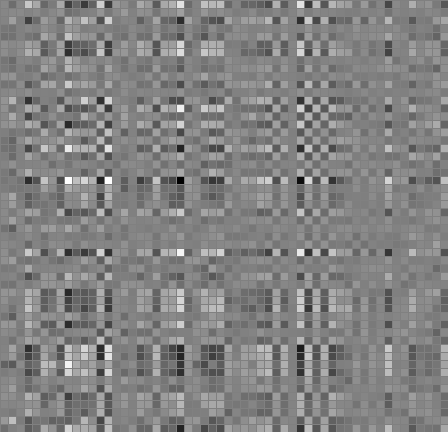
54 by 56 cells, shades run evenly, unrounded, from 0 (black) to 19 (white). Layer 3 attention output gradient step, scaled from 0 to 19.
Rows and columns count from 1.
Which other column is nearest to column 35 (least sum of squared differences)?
52
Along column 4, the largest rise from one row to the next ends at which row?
14
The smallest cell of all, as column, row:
23, 23
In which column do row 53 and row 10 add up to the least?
13
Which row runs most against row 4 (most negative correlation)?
10
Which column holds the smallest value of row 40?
2
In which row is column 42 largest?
32
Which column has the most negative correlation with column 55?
50
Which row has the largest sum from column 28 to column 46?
18
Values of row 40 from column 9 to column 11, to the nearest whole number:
12 11 8
